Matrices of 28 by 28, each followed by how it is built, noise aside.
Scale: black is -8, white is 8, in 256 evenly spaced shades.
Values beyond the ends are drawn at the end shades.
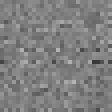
uneven rows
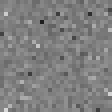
sparse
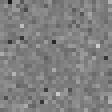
sparse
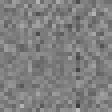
low rank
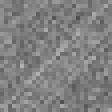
Hankel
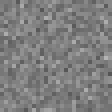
noise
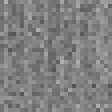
blocks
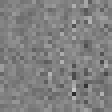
uneven columns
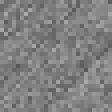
Hankel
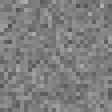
noise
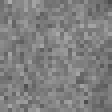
smooth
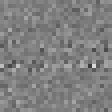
uneven rows
